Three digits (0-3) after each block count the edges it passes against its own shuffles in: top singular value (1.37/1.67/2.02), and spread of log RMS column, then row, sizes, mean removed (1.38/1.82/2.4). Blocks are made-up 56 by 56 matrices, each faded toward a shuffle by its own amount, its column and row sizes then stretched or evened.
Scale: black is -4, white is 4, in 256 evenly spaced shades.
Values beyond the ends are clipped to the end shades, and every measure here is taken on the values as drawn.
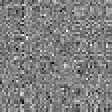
3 2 0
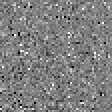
0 1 1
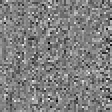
1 3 1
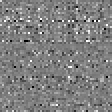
2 0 3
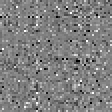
2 1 2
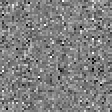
0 2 0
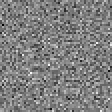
2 0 0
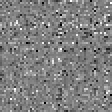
2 2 2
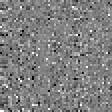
2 2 1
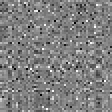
3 0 1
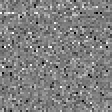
0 0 2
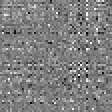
3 2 2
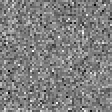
0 1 0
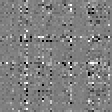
2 3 3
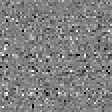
2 1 2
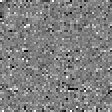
1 1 2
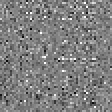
2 2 1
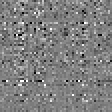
1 3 3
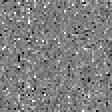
0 2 0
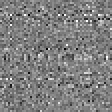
3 1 2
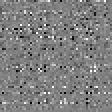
0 2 3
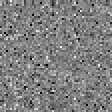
2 1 0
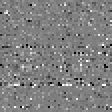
2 1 3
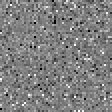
0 0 0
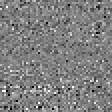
1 0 2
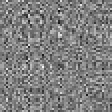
3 3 0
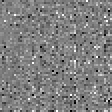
2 2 1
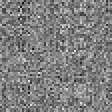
3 2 0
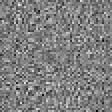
3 1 1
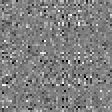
3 2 2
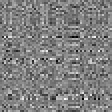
3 1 3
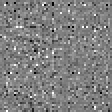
0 2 2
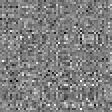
3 0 2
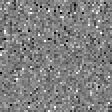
0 0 0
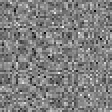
3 0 0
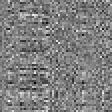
3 3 1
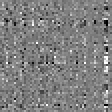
3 3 2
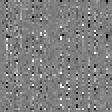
2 3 1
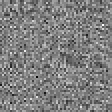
3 2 0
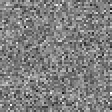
1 0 0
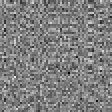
3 2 0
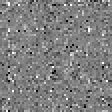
1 1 2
